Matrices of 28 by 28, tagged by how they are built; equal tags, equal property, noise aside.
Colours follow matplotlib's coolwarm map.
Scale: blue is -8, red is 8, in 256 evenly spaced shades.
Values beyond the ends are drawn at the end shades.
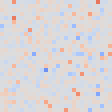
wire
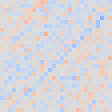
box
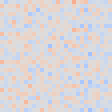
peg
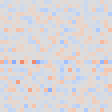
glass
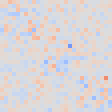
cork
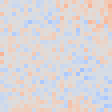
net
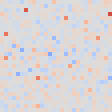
wire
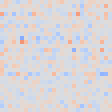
glass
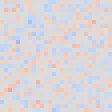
box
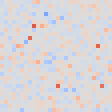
wire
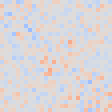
cork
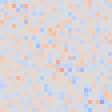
cork
